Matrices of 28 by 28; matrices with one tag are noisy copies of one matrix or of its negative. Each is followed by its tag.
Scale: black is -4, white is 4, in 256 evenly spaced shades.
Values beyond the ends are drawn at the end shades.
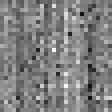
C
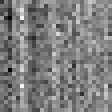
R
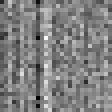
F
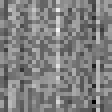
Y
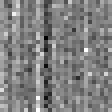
F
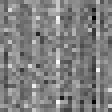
Y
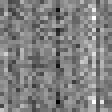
Y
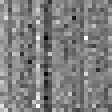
F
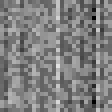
Y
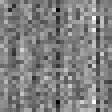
Y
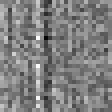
F
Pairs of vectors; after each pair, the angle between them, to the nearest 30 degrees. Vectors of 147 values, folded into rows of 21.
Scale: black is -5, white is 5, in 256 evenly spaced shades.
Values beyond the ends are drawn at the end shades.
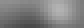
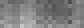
150 degrees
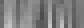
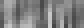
30 degrees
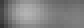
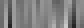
90 degrees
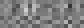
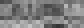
60 degrees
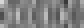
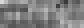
60 degrees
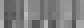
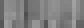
150 degrees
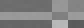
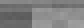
90 degrees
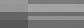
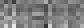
120 degrees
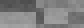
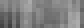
120 degrees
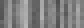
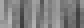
120 degrees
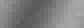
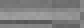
90 degrees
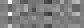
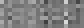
90 degrees
